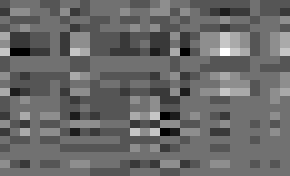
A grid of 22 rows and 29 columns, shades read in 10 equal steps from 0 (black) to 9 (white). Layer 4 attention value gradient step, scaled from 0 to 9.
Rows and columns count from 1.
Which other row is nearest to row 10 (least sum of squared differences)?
21
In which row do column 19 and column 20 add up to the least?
7
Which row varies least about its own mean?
20
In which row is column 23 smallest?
2
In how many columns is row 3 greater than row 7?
13
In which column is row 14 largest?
16
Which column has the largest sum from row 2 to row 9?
23
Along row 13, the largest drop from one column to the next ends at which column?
17
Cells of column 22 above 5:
1
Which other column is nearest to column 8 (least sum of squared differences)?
18
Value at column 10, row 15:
2
